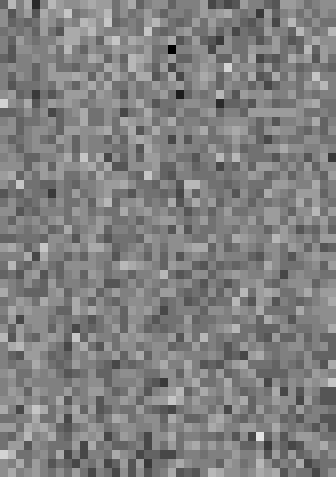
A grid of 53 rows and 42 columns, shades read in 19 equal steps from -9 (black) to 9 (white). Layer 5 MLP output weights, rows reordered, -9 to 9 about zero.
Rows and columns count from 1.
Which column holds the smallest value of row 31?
36
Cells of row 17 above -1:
31
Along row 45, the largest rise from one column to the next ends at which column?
39
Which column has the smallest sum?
23
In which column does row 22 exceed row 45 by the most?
38
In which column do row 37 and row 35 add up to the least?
21
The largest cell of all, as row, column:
49, 33
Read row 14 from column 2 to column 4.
1 -2 -1
